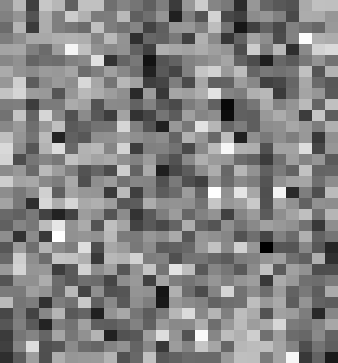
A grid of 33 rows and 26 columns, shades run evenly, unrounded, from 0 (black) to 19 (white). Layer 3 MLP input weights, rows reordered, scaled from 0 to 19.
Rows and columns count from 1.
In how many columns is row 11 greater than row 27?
13
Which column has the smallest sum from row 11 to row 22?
11
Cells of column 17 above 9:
25
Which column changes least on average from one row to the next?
2
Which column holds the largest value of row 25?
14
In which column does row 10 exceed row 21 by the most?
24
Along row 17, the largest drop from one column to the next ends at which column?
7
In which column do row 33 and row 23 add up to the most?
19
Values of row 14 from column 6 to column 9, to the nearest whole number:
8 13 14 10
